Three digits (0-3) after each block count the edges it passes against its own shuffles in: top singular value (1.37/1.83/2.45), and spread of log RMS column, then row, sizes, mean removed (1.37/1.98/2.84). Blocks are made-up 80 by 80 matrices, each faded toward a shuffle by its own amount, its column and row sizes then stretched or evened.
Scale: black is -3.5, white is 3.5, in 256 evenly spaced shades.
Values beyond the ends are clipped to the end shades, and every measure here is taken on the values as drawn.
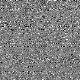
0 0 3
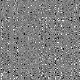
1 3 2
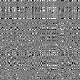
3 1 3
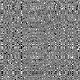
3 2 1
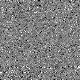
0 0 2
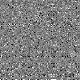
2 1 2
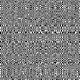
3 2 3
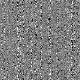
0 3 0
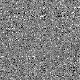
1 1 2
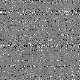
1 1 3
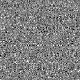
2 0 2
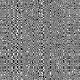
3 3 0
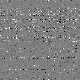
1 1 3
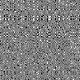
3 2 2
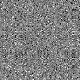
2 1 0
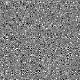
2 1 2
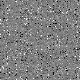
0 2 1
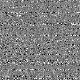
1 1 3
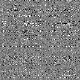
1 2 3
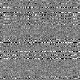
3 1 3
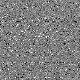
1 0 2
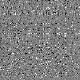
2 1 2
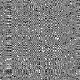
3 2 1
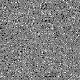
2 0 1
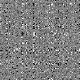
2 2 2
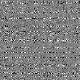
2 2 3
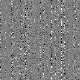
1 3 0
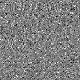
2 0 1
